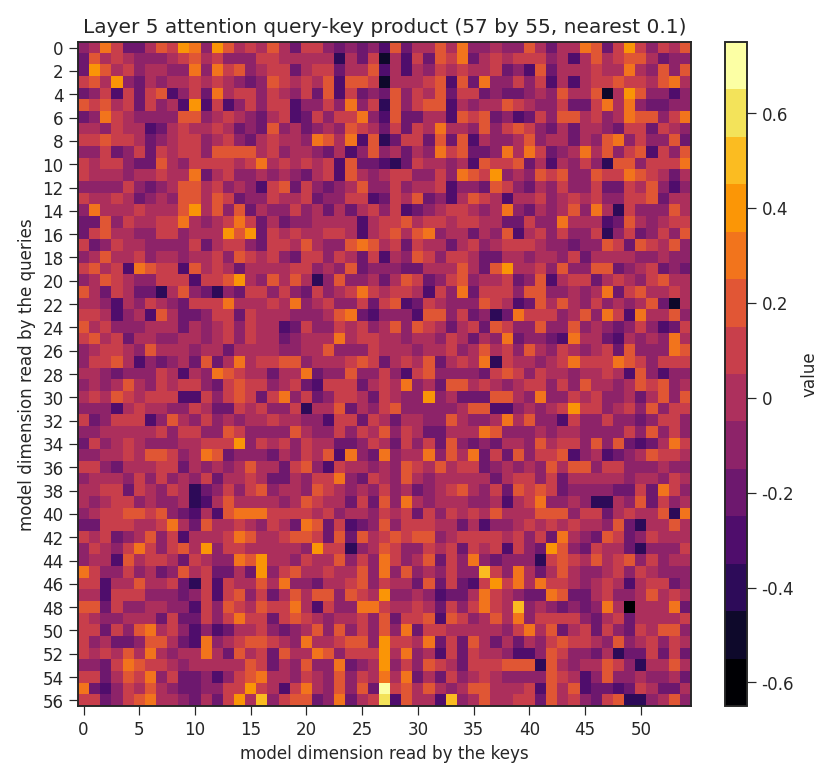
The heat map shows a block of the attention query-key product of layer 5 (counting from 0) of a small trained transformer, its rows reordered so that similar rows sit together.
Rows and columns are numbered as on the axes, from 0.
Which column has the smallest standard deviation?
8
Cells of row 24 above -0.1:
30
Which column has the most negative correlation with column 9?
31
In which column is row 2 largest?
1
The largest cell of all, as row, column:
55, 27
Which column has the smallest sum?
9
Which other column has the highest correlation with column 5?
42
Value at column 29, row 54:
0.3
